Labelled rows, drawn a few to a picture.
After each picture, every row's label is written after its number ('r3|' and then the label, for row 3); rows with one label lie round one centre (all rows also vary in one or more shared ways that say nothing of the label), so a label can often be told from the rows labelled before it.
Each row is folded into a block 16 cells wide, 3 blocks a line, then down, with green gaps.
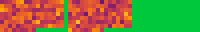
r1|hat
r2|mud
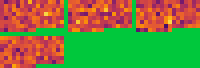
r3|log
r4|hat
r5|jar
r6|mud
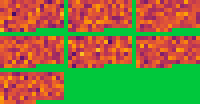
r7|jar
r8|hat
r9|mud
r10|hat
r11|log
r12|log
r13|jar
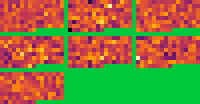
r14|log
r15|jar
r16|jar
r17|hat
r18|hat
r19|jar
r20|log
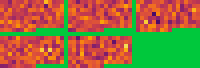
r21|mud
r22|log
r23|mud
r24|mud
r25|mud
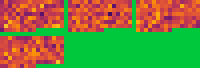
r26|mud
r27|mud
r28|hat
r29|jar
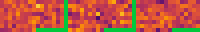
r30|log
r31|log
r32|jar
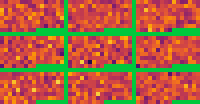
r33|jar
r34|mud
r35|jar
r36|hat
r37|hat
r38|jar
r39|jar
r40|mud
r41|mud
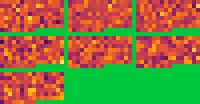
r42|mud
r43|mud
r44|jar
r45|mud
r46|hat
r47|log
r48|mud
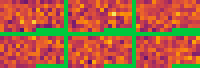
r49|jar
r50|mud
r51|mud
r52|log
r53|hat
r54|log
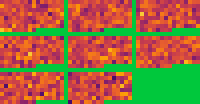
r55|hat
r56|mud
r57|jar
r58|hat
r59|hat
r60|hat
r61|log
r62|hat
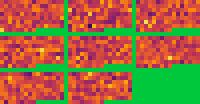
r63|mud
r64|hat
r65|hat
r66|hat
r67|hat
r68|jar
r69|jar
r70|mud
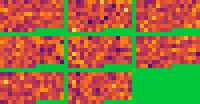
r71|hat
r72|hat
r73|log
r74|log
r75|jar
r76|hat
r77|log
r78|log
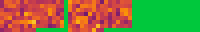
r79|jar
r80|mud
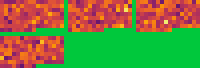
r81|log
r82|log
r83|hat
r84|jar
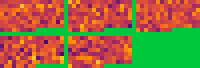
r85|log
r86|jar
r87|hat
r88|log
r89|mud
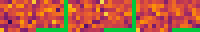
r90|log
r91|hat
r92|mud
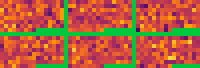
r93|jar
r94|log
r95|jar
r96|log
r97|jar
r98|log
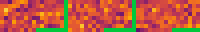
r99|mud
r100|jar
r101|log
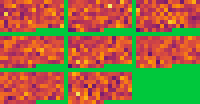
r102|mud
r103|log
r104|hat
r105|mud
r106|jar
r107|hat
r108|mud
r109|mud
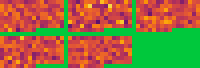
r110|jar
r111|log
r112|hat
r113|mud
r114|jar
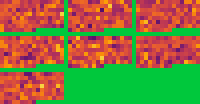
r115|jar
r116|hat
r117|hat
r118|log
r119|jar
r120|hat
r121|jar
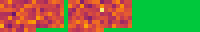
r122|hat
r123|mud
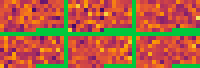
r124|hat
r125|hat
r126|jar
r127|mud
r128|hat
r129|jar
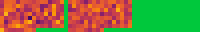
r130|jar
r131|log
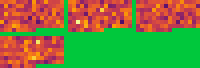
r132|jar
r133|mud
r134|log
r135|jar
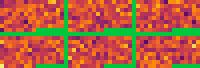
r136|hat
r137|log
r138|log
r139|log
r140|jar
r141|jar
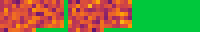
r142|log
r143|log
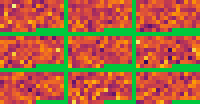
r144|mud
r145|hat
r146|mud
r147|mud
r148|mud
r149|mud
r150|mud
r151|hat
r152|mud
